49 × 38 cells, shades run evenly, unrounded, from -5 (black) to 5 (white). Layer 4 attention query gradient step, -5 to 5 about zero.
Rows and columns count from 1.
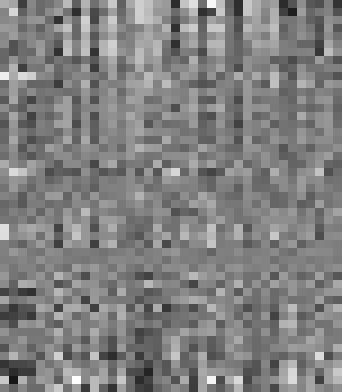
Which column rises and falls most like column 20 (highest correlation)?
36
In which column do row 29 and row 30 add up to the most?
1
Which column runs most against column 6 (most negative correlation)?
15
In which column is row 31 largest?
24
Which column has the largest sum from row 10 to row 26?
2
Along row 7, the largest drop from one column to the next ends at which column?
11
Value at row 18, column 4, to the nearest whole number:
-2
